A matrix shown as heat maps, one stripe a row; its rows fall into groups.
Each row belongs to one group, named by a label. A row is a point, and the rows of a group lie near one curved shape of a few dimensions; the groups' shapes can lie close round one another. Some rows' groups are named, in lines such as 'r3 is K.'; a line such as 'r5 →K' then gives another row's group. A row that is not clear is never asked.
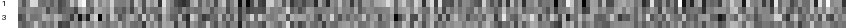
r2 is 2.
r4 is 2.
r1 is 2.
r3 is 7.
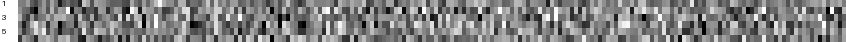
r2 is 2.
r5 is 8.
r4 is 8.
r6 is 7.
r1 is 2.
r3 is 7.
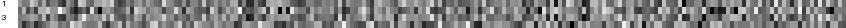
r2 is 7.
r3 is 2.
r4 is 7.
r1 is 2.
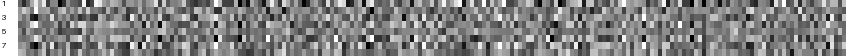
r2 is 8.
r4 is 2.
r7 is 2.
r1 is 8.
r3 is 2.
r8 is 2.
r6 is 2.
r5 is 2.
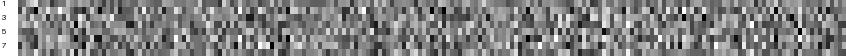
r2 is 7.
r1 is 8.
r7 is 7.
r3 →2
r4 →8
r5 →2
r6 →7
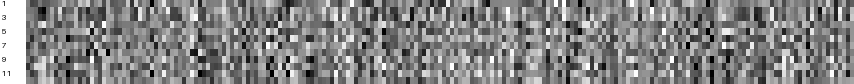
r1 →7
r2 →2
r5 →7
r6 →8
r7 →7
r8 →7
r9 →8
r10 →8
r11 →8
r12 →8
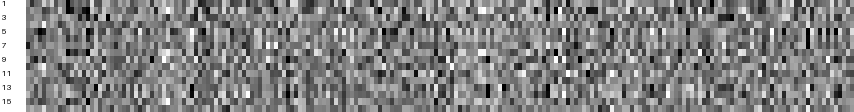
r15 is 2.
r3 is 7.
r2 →2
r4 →8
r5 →2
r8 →2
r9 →7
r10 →8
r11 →8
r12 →2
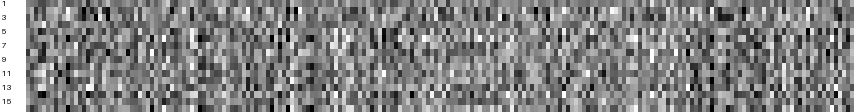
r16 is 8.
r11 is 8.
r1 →2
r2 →7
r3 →7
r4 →8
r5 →2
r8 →7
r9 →2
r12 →8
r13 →2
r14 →2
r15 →2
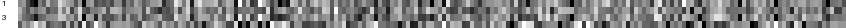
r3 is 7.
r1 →7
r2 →2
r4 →8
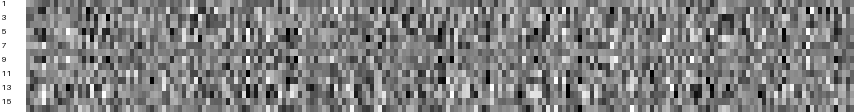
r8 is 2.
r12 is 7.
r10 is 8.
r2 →2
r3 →7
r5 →7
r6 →7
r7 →8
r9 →7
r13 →8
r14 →8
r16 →7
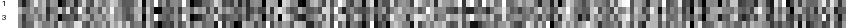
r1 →8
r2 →2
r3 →8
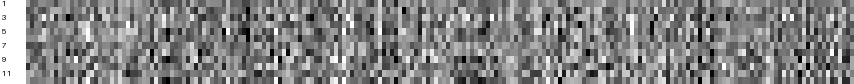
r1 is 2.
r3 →8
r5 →2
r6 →2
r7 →2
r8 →8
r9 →2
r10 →7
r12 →2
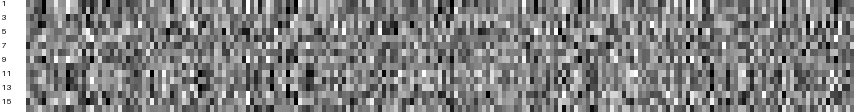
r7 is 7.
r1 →7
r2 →7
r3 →2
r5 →2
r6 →2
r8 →8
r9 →7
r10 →2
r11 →8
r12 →2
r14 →7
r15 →7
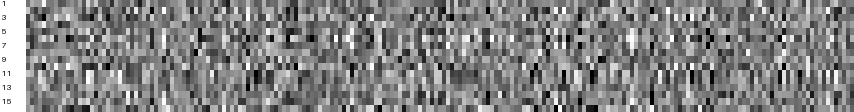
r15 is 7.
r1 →8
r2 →7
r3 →7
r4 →8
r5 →7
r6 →8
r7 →7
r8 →7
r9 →8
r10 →7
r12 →2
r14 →7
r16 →2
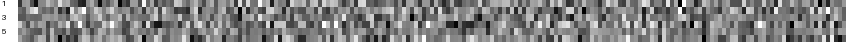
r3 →7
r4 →2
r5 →2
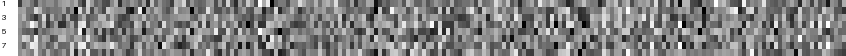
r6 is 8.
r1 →7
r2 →8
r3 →2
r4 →2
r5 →7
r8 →8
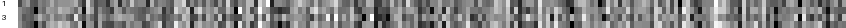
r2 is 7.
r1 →7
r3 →2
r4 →7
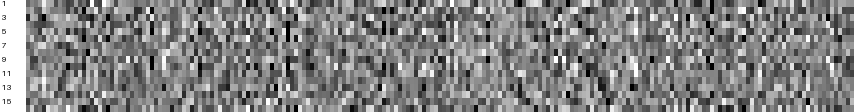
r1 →8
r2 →8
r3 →7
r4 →7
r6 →7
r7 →8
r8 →2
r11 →8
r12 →8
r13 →8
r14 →8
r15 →7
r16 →7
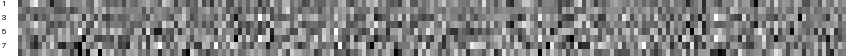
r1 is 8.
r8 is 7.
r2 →2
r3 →7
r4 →8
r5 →2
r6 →7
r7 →2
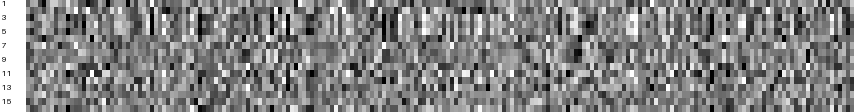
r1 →7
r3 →8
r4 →8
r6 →7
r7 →8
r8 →7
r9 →7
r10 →7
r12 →8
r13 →7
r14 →8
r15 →7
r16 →8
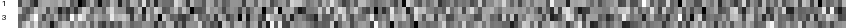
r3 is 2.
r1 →7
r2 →8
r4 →8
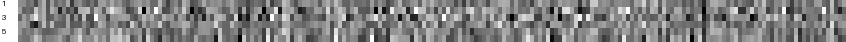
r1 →2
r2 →8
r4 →2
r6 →2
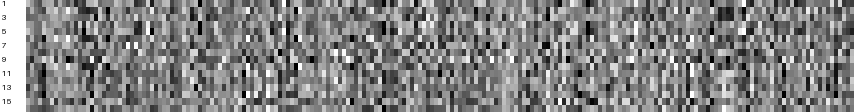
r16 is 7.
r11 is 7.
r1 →8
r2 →7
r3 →7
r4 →8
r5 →8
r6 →7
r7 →7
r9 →8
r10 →7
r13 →7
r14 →7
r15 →2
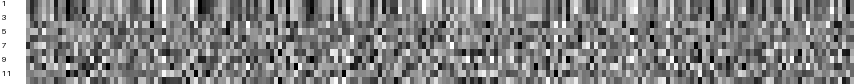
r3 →8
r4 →7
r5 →8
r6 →7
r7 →8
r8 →2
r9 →8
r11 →2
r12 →2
